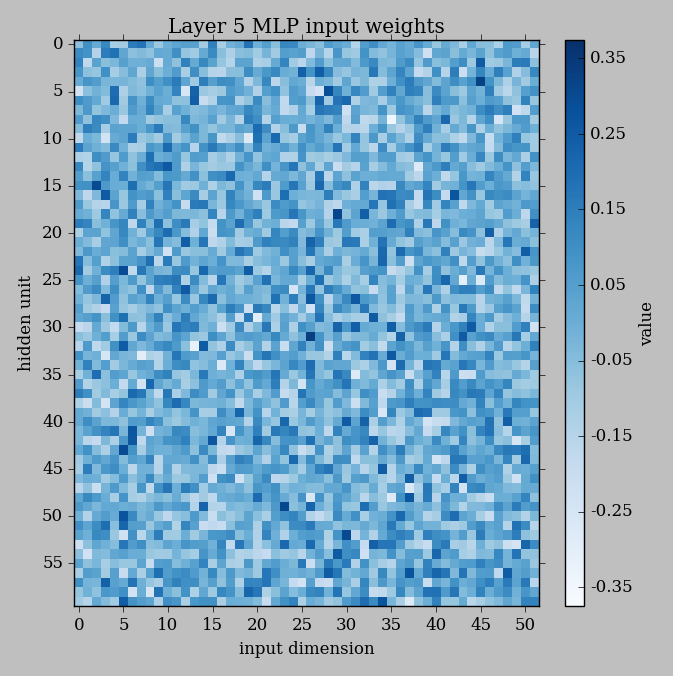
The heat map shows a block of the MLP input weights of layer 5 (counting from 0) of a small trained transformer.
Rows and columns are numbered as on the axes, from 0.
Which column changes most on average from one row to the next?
26
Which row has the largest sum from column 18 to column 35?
42
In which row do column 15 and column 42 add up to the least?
46
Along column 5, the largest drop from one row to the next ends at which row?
52
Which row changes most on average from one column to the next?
32
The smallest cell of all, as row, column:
8, 35
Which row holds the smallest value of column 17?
41
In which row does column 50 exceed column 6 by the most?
58
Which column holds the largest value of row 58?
19
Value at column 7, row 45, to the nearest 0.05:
0
